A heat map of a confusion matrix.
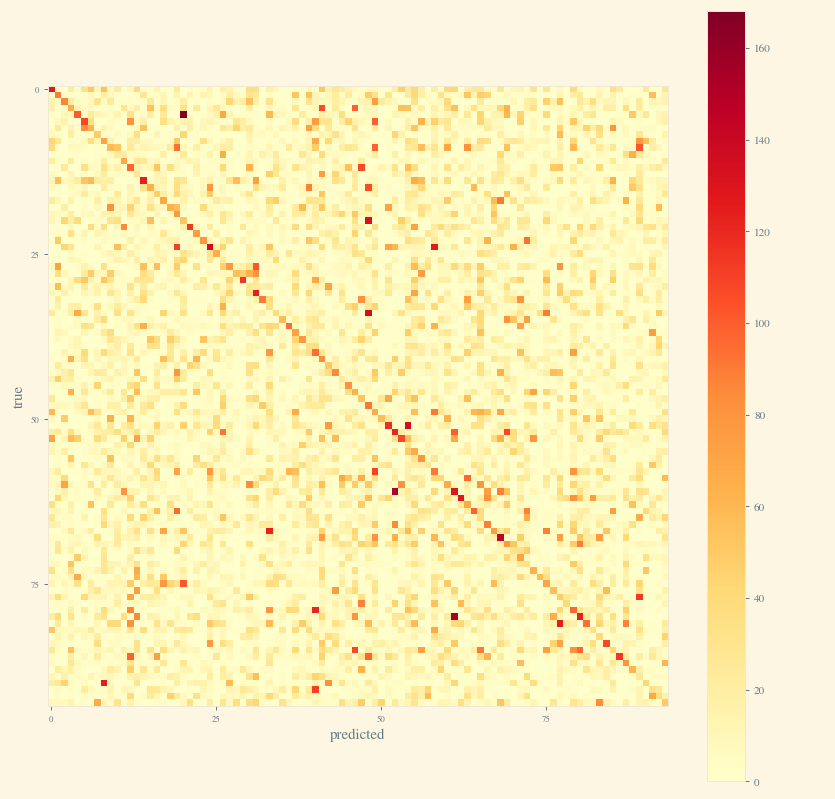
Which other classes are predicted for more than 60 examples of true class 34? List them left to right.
4, 48, 75
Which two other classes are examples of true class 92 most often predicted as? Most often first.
91, 57
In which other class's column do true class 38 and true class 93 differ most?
83
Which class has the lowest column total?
74
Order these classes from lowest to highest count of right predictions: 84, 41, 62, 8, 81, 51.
8, 41, 81, 84, 51, 62
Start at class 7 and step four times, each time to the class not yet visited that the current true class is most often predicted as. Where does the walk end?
55
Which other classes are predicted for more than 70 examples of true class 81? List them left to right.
12, 77, 87
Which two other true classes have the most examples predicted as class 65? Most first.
85, 60
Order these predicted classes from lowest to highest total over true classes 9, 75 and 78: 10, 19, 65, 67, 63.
65, 67, 10, 63, 19
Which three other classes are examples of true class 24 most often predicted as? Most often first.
58, 19, 51
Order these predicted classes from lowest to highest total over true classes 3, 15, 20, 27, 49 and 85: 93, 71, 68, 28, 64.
28, 93, 71, 68, 64
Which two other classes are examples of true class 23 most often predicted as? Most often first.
72, 66
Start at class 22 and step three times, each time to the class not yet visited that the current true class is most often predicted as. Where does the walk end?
13
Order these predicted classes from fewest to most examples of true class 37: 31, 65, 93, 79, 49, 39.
93, 79, 39, 31, 49, 65
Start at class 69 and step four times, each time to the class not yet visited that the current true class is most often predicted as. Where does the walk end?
26
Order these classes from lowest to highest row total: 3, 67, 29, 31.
31, 29, 3, 67
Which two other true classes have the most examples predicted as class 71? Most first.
32, 36
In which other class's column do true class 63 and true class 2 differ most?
49
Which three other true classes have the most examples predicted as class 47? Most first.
12, 78, 32
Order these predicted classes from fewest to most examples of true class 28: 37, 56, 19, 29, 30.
19, 37, 29, 30, 56
